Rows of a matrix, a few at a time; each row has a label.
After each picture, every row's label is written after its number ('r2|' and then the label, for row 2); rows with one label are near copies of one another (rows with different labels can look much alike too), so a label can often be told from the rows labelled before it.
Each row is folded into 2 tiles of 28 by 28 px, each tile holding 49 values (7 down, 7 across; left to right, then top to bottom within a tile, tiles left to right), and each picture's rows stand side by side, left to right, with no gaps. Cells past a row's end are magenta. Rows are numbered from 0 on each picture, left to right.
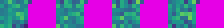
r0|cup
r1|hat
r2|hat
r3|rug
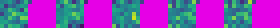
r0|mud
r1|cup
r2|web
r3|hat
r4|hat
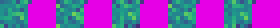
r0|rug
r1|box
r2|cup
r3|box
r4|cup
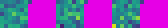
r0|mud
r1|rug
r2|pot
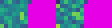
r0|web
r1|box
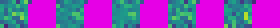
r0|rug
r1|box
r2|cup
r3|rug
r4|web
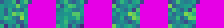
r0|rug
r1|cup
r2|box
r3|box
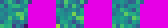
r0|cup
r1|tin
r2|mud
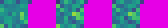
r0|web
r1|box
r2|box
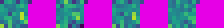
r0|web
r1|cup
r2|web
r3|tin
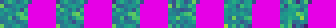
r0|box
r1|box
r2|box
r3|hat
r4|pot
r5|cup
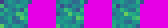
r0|box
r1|mud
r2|mud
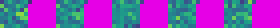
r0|box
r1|box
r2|cup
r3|hat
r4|hat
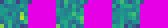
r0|web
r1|tin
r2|cup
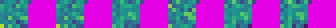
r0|pot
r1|pot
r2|cup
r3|box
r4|cup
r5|cup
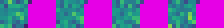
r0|cup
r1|tin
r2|tin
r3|web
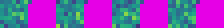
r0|rug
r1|web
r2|mud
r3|tin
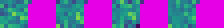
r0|mud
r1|web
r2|cup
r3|tin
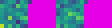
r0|pot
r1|mud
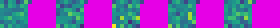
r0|hat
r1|mud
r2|pot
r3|web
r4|rug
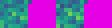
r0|mud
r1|mud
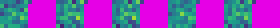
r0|mud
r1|rug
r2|rug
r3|mud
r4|rug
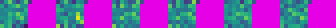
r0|cup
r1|web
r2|hat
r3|hat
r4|rug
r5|mud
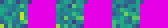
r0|web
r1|pot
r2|mud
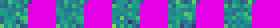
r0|tin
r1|tin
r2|pot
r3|cup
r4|hat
